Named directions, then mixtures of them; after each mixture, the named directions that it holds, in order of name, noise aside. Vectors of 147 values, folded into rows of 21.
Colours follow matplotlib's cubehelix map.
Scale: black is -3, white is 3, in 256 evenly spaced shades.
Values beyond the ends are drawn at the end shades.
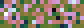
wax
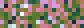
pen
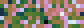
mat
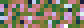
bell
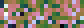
pen, wax.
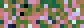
pen.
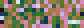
mat.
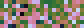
pen.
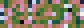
bell.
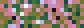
pen, wax.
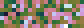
bell, mat, wax.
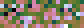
bell, wax.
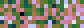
bell, mat, pen.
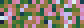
bell, mat, wax.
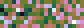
mat, pen, wax.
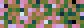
mat, pen, wax.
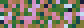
bell.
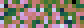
mat, wax.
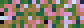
bell, mat, wax.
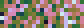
bell, mat, wax.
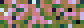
bell, mat, wax.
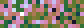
mat, pen, wax.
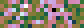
pen, wax.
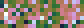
pen, wax.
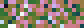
pen.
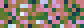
pen.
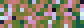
bell, wax.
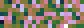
bell, mat.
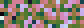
bell, mat, pen.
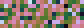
bell.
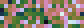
mat.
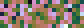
bell, pen.
